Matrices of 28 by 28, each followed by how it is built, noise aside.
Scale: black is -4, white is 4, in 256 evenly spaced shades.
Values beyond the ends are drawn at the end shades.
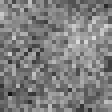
smooth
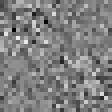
block diagonal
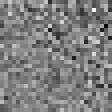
upper triangular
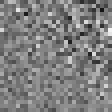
upper triangular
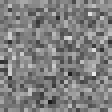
blocks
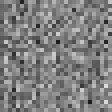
blocks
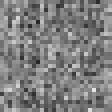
blocks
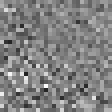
lower triangular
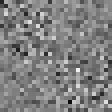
block diagonal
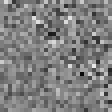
upper triangular
